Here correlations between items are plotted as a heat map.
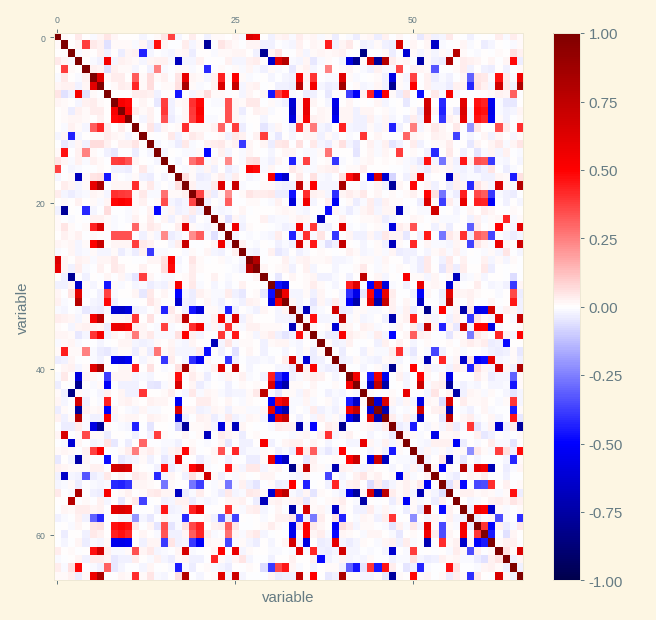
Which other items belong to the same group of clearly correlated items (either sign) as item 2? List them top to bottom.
12, 29, 43, 49, 56
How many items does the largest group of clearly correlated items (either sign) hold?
16
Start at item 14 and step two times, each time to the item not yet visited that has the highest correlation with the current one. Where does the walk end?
48
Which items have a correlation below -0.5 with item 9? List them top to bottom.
33, 39, 61
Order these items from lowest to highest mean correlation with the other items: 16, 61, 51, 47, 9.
47, 61, 51, 16, 9
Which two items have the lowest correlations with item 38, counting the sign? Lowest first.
21, 53
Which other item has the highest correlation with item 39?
33
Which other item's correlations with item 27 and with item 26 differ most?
28
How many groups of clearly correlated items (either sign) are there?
8
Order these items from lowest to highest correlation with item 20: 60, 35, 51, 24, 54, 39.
39, 54, 51, 24, 60, 35
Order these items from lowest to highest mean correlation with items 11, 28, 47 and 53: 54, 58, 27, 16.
54, 58, 16, 27
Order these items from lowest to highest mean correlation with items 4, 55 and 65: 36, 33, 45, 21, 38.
45, 21, 33, 38, 36
